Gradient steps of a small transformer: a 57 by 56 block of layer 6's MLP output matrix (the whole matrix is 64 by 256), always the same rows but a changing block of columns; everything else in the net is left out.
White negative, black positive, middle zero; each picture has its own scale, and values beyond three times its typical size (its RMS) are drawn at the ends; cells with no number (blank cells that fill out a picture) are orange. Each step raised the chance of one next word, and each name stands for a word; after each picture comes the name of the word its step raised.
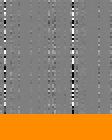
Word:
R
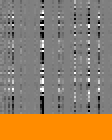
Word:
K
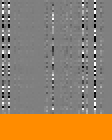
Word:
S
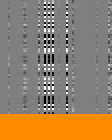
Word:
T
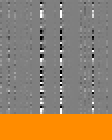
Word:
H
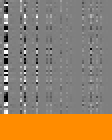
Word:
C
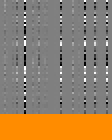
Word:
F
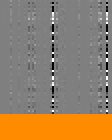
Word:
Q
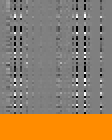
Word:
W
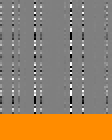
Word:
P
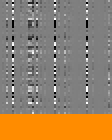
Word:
S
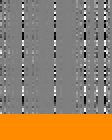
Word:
P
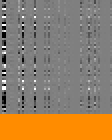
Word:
K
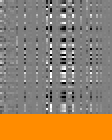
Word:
C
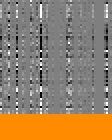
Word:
H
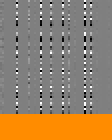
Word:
S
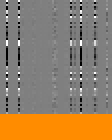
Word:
F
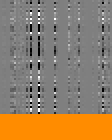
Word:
Q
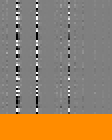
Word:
P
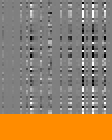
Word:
H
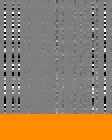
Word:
T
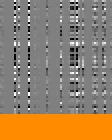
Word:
F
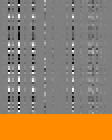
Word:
C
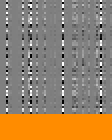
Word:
P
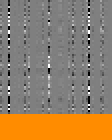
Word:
T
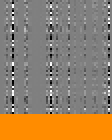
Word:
P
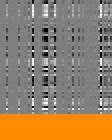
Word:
H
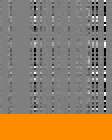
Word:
F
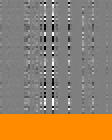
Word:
S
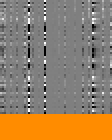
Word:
Q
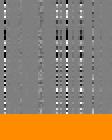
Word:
H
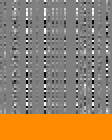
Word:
R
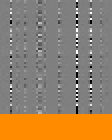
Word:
R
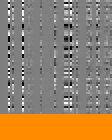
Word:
S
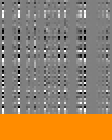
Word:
H
